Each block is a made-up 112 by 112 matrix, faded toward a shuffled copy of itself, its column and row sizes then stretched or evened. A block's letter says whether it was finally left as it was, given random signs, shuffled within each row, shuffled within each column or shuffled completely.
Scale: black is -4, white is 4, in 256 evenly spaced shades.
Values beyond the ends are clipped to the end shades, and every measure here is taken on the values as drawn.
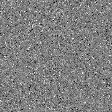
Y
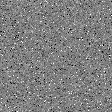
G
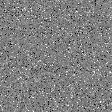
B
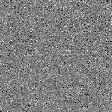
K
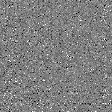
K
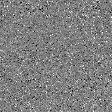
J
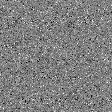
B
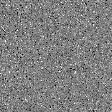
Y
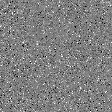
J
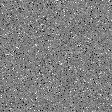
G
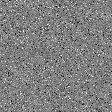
G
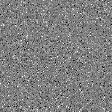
K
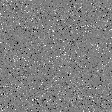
B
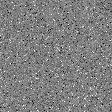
G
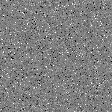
G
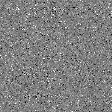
J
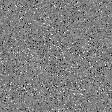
B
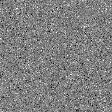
Y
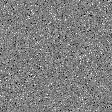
G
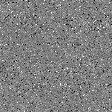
B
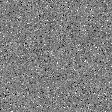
B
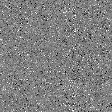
J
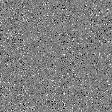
K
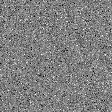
B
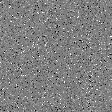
Y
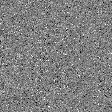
Y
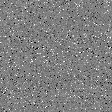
B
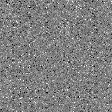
K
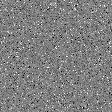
G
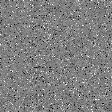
J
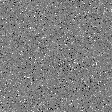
G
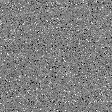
B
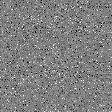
K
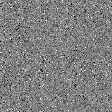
K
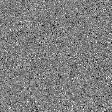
J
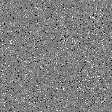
J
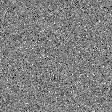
G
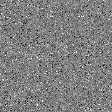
J
